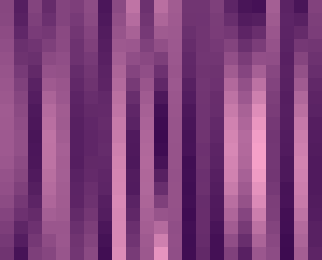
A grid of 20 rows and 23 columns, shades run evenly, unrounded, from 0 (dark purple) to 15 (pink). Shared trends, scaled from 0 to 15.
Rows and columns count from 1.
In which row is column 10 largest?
1
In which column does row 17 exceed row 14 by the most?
12
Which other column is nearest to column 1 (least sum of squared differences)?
13
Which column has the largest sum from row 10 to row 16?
19
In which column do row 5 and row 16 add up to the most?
9
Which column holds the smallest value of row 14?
14
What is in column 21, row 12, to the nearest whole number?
2
